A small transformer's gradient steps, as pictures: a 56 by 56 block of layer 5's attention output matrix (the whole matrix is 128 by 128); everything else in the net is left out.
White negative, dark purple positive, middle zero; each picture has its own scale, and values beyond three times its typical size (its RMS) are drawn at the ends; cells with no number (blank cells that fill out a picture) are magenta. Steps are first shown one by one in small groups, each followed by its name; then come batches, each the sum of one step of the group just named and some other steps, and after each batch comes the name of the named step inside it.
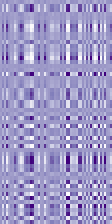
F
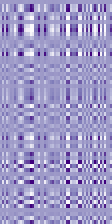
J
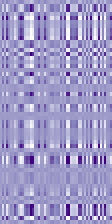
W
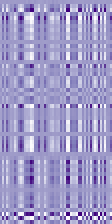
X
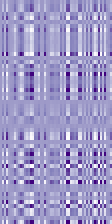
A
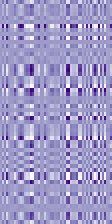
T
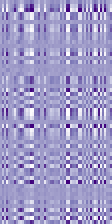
A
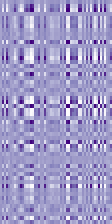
F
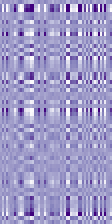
W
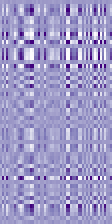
J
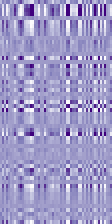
T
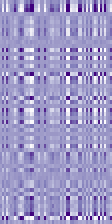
W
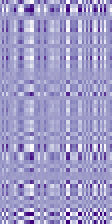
F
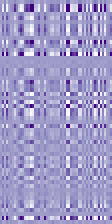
J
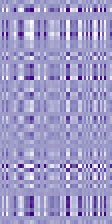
T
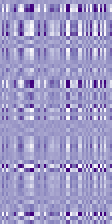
J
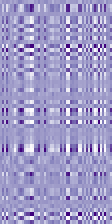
W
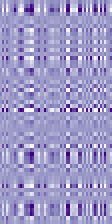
W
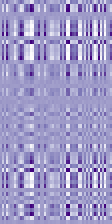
F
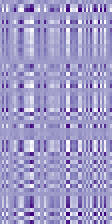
X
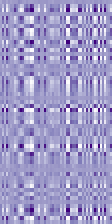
W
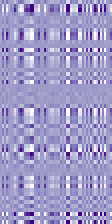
W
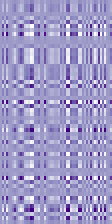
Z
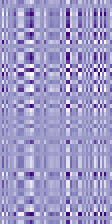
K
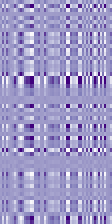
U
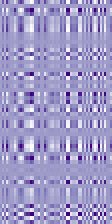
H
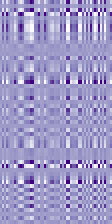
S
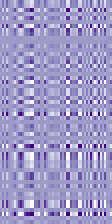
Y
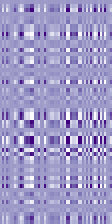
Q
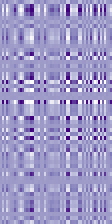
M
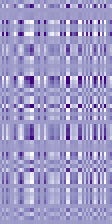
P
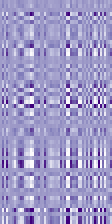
Z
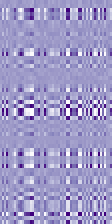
Y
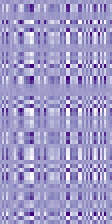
P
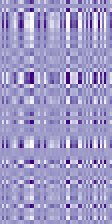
S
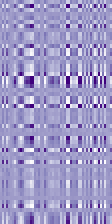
U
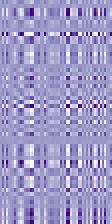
Z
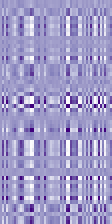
Z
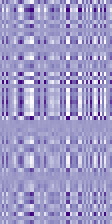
M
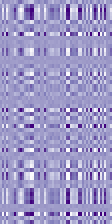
U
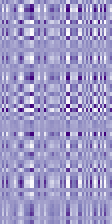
P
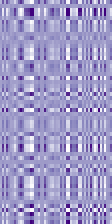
H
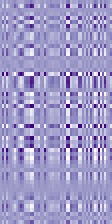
U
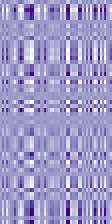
Z
